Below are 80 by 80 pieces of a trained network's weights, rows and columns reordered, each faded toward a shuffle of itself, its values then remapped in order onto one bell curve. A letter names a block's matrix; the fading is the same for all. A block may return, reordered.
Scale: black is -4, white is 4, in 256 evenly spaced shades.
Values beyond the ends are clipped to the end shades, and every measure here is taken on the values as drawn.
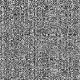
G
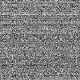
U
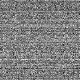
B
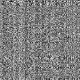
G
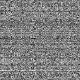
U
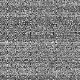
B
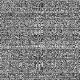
U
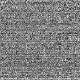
U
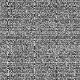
B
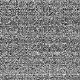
U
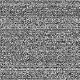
B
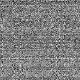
U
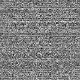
B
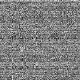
B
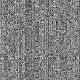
G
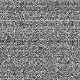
U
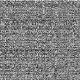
U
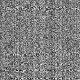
G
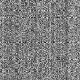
G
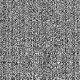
G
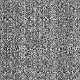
G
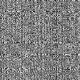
G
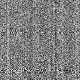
G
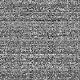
B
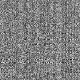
G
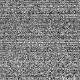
B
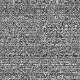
B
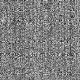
G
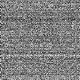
U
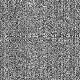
G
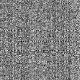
G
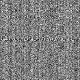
G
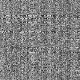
G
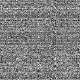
B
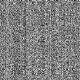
G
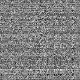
U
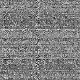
B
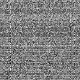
B
